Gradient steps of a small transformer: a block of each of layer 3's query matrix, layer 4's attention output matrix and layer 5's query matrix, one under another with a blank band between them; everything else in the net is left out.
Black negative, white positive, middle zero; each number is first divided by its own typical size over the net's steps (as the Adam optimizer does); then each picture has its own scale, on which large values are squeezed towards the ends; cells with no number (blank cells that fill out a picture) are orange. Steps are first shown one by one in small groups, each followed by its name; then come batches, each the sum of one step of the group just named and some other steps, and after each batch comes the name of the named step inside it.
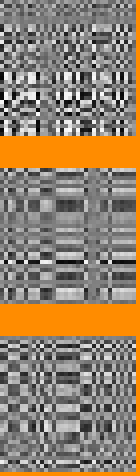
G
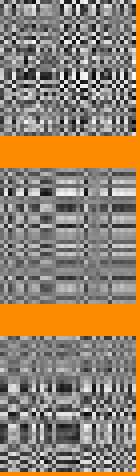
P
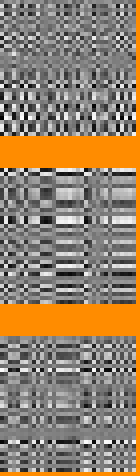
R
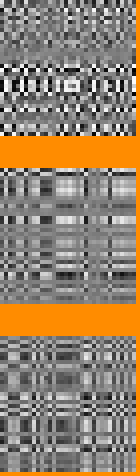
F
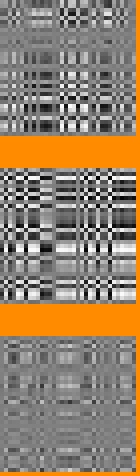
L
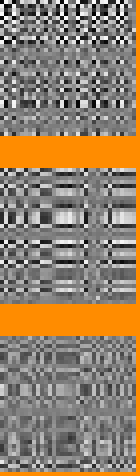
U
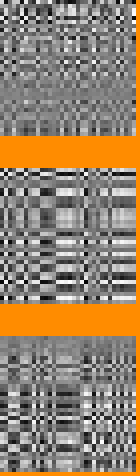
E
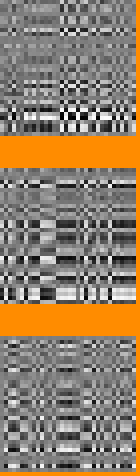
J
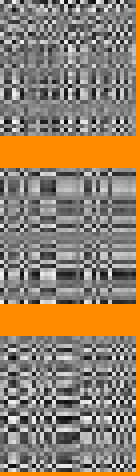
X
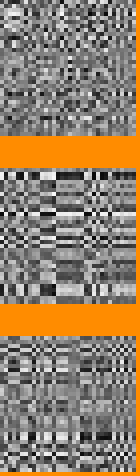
U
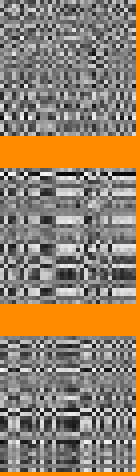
R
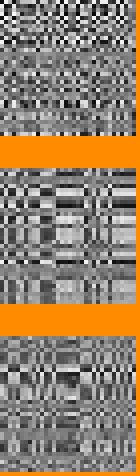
U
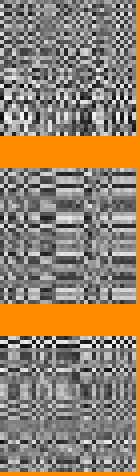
R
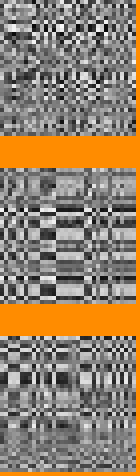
P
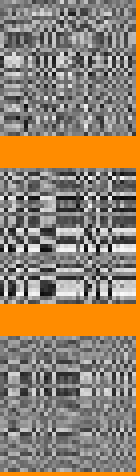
L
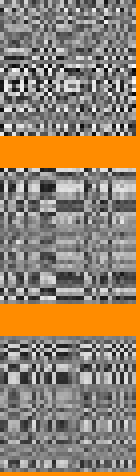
F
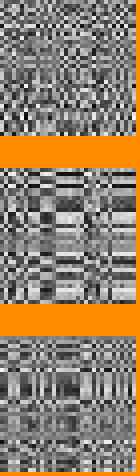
R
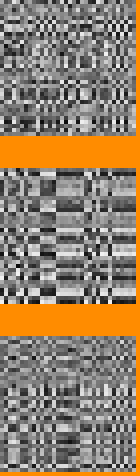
X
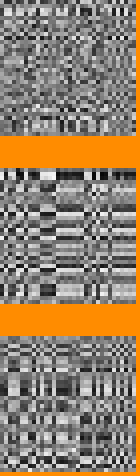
P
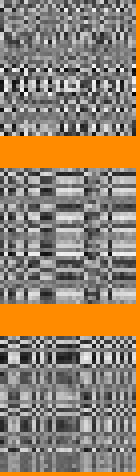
F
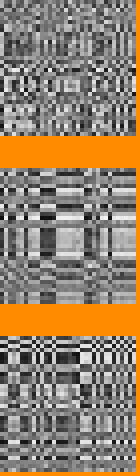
F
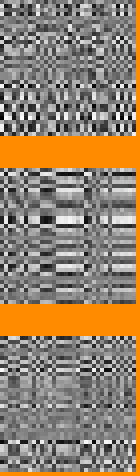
R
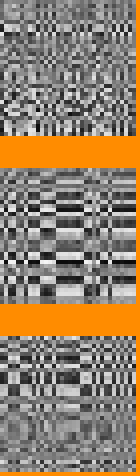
G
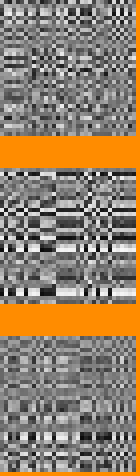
L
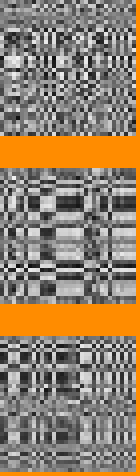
P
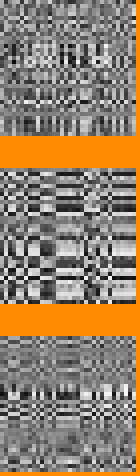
E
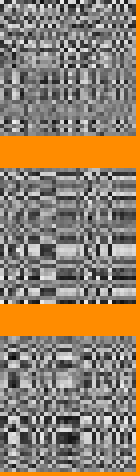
X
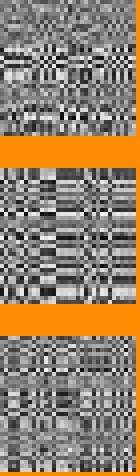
J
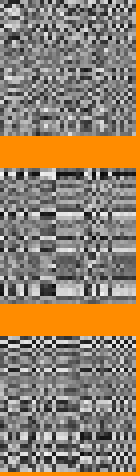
U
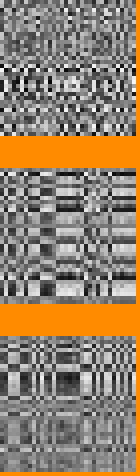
F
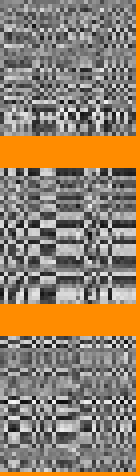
J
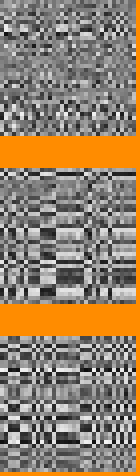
R
